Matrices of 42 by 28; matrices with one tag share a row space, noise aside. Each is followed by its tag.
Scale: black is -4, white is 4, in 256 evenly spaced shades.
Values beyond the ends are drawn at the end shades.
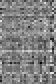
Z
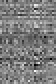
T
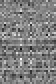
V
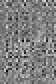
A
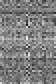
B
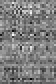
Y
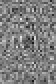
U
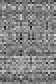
V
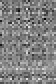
B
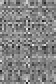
B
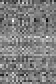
Y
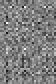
A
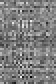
Y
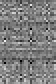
V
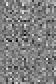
A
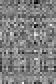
T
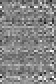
Z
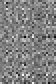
A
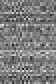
Y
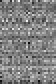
B
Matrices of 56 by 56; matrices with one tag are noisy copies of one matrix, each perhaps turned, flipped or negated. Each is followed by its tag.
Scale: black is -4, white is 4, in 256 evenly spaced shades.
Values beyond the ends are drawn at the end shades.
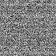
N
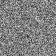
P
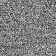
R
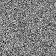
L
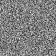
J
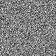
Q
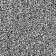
R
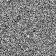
P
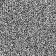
R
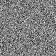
J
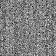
N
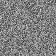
J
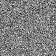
Q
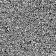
R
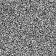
L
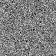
L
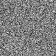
L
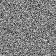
J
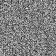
R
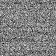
N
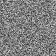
J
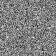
Q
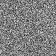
L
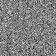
R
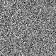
J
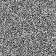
L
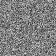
Q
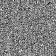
R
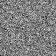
Q
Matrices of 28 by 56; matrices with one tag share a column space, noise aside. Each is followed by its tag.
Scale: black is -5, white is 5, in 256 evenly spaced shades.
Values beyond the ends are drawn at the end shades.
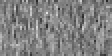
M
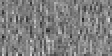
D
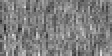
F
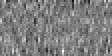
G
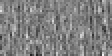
F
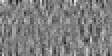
G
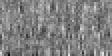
F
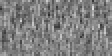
M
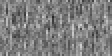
M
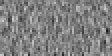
D
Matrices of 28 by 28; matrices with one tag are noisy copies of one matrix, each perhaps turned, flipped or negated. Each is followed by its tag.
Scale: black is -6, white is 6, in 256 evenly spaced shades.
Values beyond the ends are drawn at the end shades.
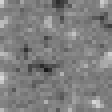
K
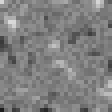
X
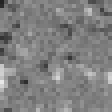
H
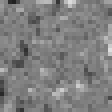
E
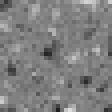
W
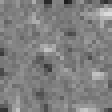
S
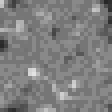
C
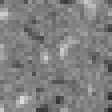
X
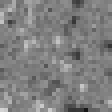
H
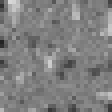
S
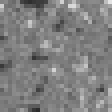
H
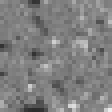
H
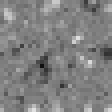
K
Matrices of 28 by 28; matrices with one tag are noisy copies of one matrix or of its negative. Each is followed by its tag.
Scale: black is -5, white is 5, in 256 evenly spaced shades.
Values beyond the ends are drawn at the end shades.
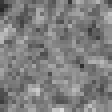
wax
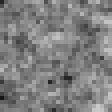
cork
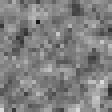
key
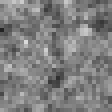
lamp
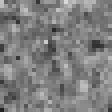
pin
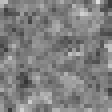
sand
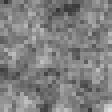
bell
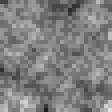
bell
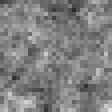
bell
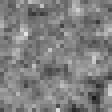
key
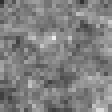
cork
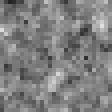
lamp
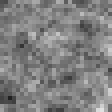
cork
